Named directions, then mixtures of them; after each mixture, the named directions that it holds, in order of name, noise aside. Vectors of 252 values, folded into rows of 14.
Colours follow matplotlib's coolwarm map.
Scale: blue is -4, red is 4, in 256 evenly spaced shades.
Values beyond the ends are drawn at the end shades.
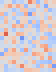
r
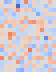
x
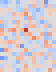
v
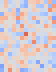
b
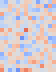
b, r, v.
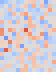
v.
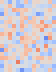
b, x.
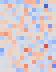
r, v, x.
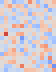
r.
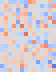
b, r.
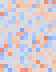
b, r, x.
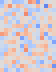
r, v.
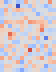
x.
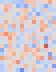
b, r, x.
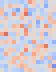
b, r, v.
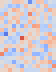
r.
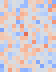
b.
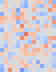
b.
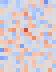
v.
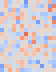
b.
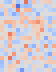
x.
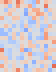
r, v, x.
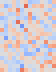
b, r, v.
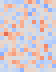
r, x.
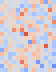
b, v.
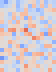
v.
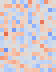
r, v.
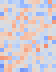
b, x.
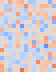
b, r, x.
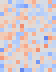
b, x.
